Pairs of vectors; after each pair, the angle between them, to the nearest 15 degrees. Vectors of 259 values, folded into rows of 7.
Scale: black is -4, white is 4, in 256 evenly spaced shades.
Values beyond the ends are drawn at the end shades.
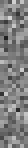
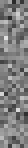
165 degrees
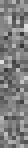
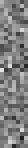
60 degrees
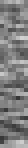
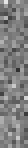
90 degrees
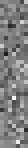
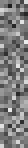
45 degrees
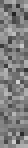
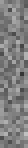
120 degrees
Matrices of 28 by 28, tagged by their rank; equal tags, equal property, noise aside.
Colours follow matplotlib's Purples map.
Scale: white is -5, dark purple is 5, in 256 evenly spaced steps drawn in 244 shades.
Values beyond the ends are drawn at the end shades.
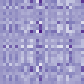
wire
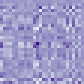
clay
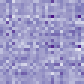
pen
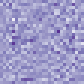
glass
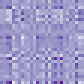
wire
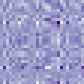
clay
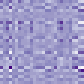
wire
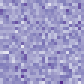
glass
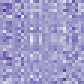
clay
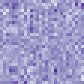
glass
